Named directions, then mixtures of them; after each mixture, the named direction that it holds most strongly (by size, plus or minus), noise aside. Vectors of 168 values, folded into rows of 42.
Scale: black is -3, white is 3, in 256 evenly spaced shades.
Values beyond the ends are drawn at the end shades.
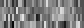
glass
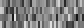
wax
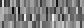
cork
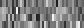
glass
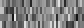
wax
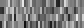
wax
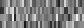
wax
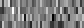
cork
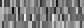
cork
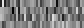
cork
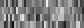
glass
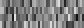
wax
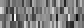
wax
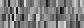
glass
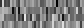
cork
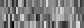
glass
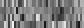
glass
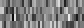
wax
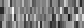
wax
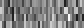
wax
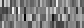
cork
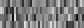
wax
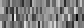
wax
